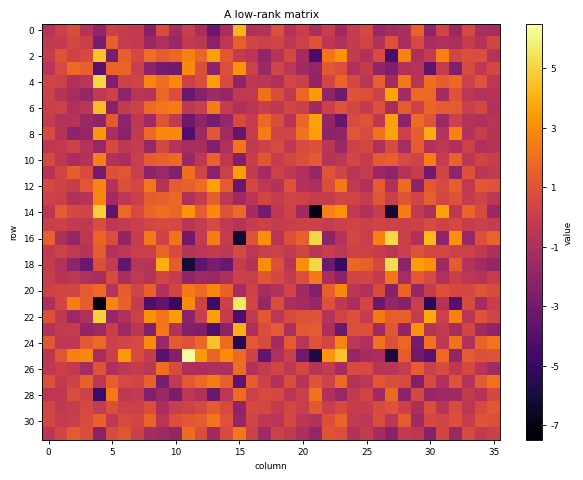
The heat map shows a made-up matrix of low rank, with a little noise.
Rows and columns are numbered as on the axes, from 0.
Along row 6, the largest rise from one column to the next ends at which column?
4
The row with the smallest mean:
21
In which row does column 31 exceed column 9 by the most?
25
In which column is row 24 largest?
13
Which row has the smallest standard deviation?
15
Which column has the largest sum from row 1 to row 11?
9
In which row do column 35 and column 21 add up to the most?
16
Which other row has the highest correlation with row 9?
23
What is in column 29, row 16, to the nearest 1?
-1
